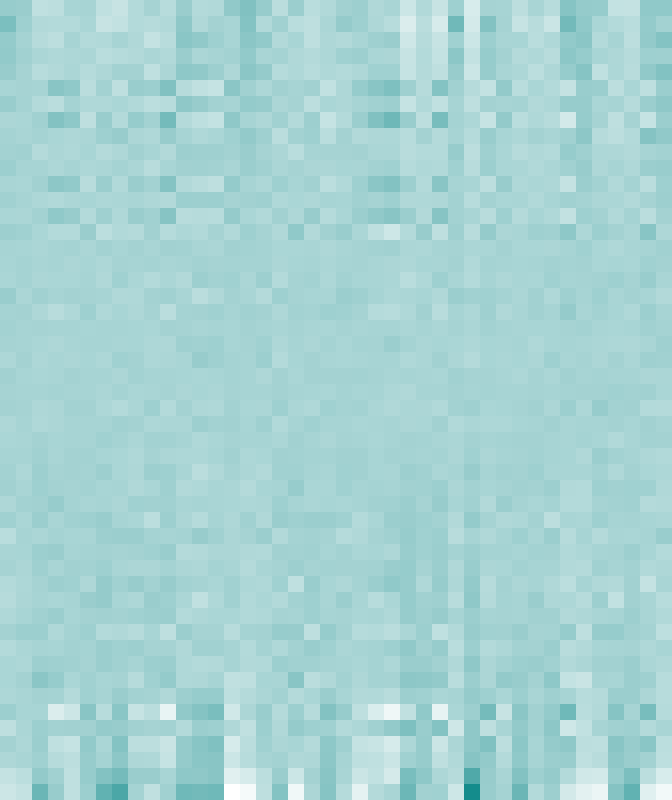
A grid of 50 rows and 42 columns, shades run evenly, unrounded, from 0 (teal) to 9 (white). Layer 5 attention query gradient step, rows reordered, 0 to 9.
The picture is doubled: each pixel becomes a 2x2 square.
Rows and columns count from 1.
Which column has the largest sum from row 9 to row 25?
30
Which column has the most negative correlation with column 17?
18
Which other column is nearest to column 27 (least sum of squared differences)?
6
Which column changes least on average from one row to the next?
2
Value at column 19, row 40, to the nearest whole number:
5
